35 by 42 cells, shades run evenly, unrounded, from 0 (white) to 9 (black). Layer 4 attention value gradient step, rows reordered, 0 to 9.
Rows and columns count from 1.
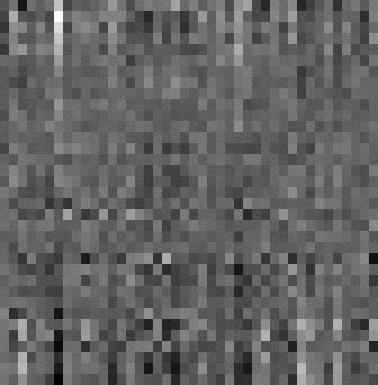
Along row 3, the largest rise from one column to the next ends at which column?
8
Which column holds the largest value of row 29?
7
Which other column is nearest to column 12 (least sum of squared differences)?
32
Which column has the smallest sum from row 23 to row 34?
34
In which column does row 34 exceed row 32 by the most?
17
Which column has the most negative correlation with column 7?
1
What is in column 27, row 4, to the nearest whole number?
4
